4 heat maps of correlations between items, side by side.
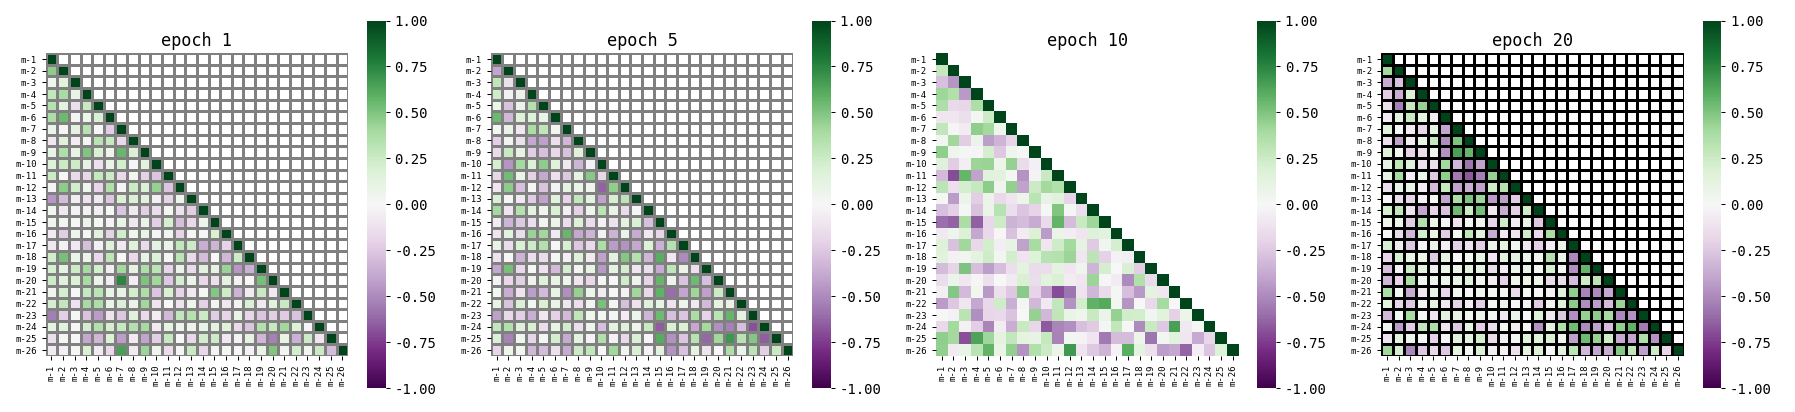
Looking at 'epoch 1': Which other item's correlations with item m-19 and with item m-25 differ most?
m-20
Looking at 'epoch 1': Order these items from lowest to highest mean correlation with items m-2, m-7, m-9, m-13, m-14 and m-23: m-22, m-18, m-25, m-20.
m-25, m-18, m-22, m-20
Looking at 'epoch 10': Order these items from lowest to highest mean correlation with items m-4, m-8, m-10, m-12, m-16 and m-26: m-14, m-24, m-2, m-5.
m-24, m-14, m-2, m-5
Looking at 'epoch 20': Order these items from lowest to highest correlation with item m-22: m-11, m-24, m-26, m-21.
m-11, m-26, m-21, m-24
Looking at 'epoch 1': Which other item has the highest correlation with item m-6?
m-2
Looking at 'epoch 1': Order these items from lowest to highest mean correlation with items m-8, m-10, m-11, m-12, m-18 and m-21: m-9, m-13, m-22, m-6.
m-13, m-22, m-9, m-6
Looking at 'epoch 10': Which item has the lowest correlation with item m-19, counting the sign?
m-25
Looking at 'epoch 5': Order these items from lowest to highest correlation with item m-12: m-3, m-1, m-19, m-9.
m-3, m-1, m-9, m-19
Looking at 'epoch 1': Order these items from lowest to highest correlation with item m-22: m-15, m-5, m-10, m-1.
m-10, m-15, m-1, m-5
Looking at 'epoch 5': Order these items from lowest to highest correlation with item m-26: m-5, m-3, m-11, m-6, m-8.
m-5, m-6, m-3, m-8, m-11
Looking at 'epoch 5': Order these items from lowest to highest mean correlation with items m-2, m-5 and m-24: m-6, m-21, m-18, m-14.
m-21, m-18, m-6, m-14
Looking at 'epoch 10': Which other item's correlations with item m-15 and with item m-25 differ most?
m-4
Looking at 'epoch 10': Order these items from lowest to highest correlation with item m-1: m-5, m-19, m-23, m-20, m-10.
m-19, m-20, m-23, m-10, m-5
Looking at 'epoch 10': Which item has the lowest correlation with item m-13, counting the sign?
m-2
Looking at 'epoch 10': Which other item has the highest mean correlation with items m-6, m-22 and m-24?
m-15
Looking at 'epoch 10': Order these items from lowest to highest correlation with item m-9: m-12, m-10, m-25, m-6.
m-6, m-10, m-25, m-12
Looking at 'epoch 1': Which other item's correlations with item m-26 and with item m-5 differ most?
m-7
